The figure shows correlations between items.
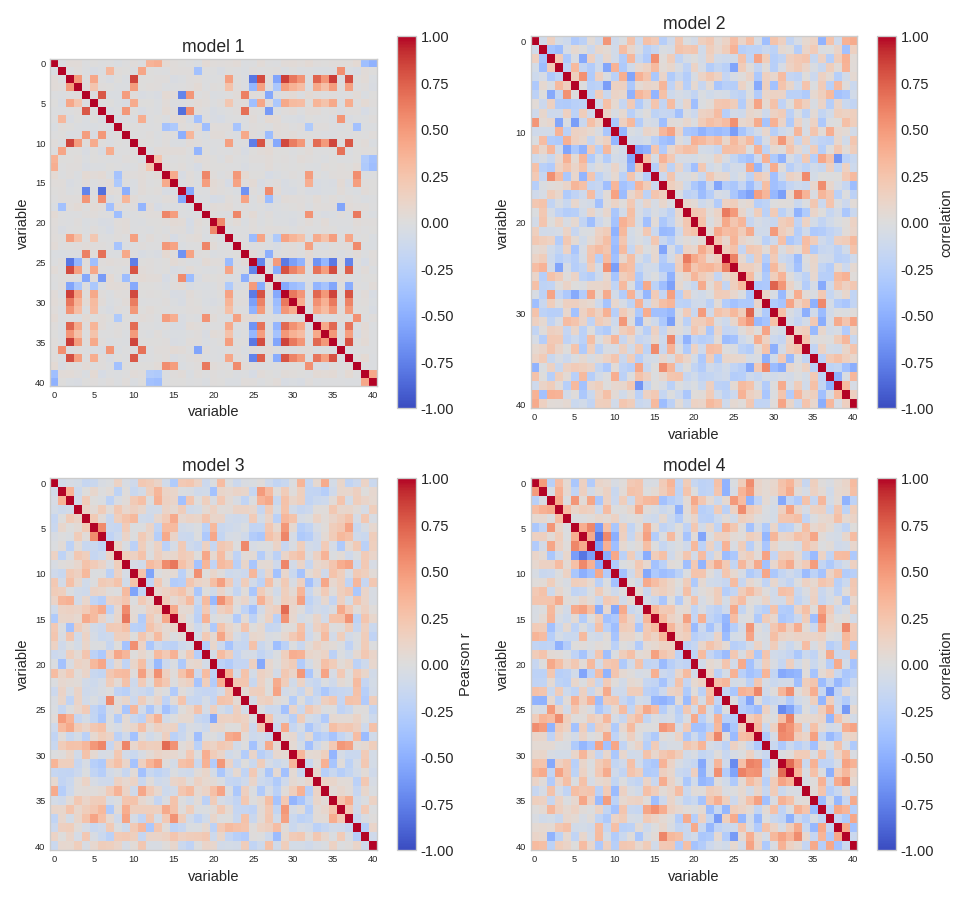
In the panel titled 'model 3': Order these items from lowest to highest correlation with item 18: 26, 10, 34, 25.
26, 34, 25, 10
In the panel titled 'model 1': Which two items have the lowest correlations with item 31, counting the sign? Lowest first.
25, 28
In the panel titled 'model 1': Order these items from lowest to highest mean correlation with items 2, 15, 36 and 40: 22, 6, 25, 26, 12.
25, 12, 6, 22, 26
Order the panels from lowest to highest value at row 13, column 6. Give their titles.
model 3, model 1, model 4, model 2
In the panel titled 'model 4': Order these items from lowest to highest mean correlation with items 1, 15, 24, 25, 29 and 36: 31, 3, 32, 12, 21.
31, 32, 12, 3, 21
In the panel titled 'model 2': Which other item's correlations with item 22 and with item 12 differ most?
4
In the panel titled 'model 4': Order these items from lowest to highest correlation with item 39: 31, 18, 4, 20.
20, 4, 18, 31
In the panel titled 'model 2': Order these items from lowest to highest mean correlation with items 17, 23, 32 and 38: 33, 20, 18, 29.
18, 20, 29, 33
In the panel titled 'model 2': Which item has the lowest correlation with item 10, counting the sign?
25
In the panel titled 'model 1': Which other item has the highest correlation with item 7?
36
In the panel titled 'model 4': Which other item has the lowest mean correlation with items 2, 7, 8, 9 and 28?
37
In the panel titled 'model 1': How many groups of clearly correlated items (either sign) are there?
6
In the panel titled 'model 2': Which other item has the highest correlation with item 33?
17
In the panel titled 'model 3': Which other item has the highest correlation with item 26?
1
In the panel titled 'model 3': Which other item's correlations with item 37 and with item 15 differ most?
19
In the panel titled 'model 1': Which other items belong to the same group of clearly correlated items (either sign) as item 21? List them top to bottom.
20
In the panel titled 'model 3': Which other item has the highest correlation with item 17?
21
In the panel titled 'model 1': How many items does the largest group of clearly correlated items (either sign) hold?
15
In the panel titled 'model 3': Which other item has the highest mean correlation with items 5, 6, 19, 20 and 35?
29
